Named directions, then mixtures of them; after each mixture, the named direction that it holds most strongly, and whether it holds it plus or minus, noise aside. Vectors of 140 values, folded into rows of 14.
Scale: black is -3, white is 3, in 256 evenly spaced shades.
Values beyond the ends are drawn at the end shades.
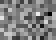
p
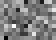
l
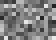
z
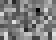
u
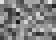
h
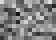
h, plus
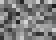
h, plus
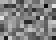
z, minus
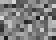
z, minus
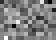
l, minus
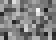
u, minus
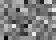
l, plus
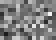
p, minus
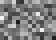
h, plus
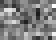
u, plus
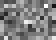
z, plus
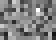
u, minus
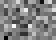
l, plus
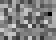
p, plus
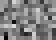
u, minus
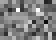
u, minus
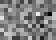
p, plus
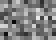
u, minus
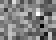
p, plus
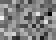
p, plus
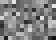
z, minus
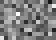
h, minus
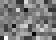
l, minus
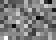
l, minus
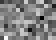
l, minus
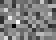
h, minus
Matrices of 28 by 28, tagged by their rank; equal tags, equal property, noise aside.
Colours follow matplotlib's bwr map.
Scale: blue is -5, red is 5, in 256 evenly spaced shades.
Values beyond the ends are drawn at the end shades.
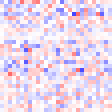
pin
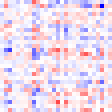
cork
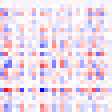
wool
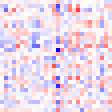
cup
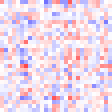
cup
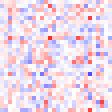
cup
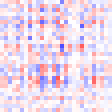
wool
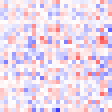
cup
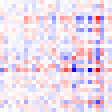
wool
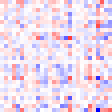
cup
